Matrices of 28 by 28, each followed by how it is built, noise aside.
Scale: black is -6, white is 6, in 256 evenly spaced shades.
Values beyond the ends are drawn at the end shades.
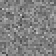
noise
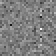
uneven columns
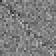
banded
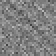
Toeplitz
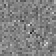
banded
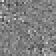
block diagonal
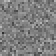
noise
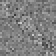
banded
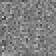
uneven columns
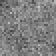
smooth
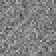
Hankel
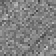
Hankel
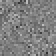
block diagonal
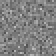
noise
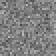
noise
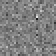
uneven columns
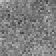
smooth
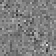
banded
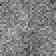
smooth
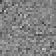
block diagonal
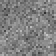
smooth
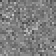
block diagonal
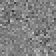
block diagonal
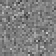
block diagonal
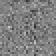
uneven columns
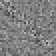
banded
